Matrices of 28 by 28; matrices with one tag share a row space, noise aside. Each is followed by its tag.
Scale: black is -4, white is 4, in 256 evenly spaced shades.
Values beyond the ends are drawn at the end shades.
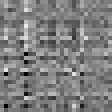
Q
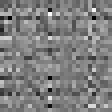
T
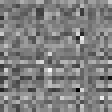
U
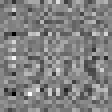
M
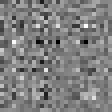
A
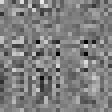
A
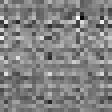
U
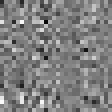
A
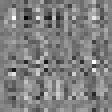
M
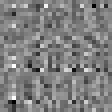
M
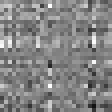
T
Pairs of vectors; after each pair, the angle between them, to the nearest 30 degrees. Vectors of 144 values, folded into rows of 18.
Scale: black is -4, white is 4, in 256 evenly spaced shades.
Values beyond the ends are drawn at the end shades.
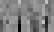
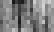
60 degrees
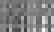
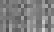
30 degrees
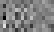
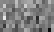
120 degrees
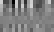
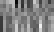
120 degrees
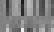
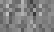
120 degrees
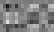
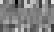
90 degrees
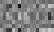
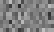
30 degrees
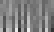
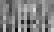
150 degrees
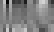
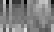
30 degrees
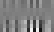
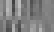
90 degrees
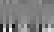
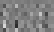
90 degrees
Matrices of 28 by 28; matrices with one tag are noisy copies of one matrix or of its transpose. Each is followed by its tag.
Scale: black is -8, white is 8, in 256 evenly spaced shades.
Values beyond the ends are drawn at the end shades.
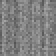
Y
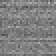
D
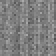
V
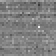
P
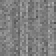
V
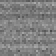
Y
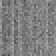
P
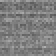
P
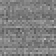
V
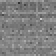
P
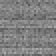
V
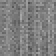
V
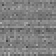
V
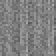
V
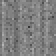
Y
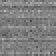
D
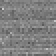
V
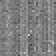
V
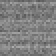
Y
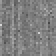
P
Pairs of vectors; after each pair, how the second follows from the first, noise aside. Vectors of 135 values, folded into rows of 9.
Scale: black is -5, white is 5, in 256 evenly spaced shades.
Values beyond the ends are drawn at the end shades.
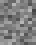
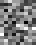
reversed, negated, scaled up.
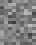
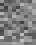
reversed.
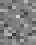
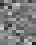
wrapped around.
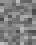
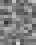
reversed.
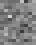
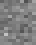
shrunk.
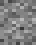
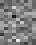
reversed.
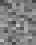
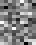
reversed, negated, scaled up.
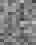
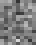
wrapped around.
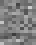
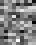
reversed, negated, scaled up.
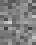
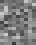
wrapped around.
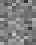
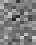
wrapped around.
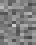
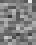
wrapped around.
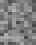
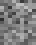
reversed.
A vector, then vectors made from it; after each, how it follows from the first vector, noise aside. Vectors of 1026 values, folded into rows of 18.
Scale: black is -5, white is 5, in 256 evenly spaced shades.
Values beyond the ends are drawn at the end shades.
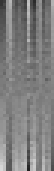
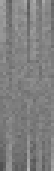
negated, shrunk.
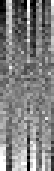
scaled up.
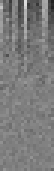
reversed, negated, partly zeroed.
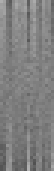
negated, shrunk.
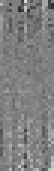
reversed, negated, partly zeroed.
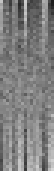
reversed, negated.
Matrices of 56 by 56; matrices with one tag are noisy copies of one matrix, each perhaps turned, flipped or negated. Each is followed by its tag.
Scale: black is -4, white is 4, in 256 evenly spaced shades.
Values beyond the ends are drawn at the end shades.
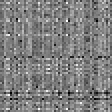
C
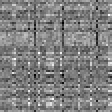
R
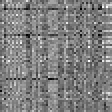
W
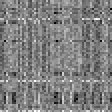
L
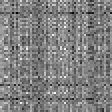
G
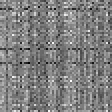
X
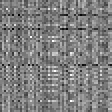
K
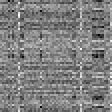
L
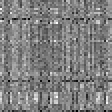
L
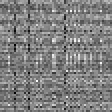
K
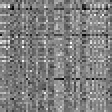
W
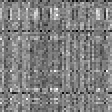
L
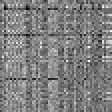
W
